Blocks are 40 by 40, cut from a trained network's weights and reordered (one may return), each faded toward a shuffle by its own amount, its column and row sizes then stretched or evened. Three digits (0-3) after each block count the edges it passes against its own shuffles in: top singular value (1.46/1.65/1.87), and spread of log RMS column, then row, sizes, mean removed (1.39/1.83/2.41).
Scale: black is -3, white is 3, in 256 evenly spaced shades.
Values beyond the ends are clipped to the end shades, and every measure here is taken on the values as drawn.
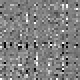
0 3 2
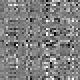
2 3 3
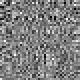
2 0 1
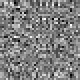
3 1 1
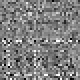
2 1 3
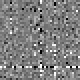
1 2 1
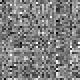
3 2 0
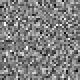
1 0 0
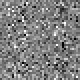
0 2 0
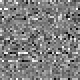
1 0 3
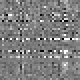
3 1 3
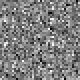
0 2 0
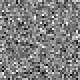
1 1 0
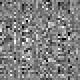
0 3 1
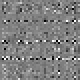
3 2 3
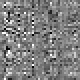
2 3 1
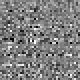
1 1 3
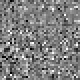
0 1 2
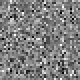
1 1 0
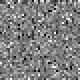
0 1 0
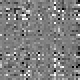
1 3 3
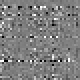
2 2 3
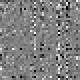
0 3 2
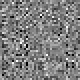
2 2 0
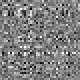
3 1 3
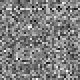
2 0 0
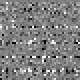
2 2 3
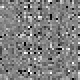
0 3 2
